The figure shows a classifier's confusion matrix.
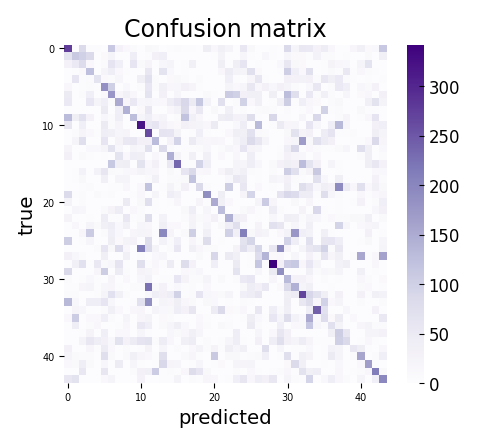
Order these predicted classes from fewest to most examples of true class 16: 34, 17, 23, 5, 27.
27, 23, 5, 17, 34
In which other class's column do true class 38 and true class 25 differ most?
0
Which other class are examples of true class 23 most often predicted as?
37
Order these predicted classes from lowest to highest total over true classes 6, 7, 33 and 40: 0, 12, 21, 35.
12, 21, 35, 0
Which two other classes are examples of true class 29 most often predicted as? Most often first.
5, 0
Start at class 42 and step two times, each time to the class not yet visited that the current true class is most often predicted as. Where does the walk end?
32
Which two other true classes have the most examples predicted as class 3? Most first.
24, 1
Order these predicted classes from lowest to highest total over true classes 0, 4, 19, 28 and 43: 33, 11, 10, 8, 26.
8, 11, 10, 26, 33
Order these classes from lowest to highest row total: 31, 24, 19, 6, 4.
4, 31, 19, 6, 24
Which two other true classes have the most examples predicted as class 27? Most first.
20, 39
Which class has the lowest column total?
39
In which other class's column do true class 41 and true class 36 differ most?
33
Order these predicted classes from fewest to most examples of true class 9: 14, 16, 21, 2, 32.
14, 32, 21, 2, 16
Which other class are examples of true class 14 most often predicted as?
7
